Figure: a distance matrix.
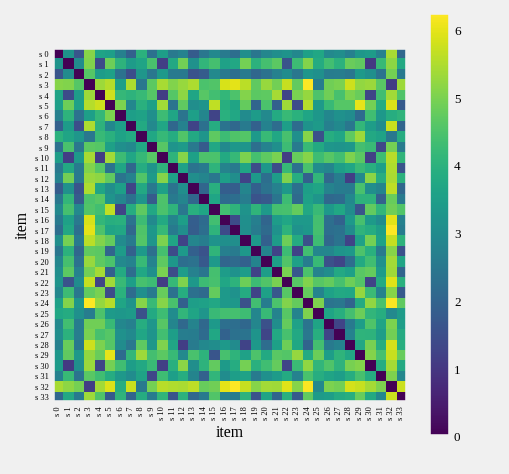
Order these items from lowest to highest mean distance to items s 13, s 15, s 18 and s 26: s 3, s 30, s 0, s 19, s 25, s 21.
s 0, s 19, s 21, s 25, s 30, s 3
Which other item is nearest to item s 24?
s 18
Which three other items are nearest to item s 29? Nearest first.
s 15, s 6, s 12
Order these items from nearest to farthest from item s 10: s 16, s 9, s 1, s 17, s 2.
s 1, s 2, s 16, s 17, s 9
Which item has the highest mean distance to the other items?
s 32
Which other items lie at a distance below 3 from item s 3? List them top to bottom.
s 8, s 25, s 32
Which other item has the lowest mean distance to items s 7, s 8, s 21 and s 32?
s 25
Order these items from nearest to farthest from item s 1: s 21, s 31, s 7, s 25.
s 7, s 25, s 31, s 21
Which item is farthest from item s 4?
s 5
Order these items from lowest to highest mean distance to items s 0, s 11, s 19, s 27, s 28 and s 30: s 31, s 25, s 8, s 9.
s 9, s 31, s 25, s 8
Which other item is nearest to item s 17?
s 16
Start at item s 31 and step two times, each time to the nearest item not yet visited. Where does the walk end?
s 14
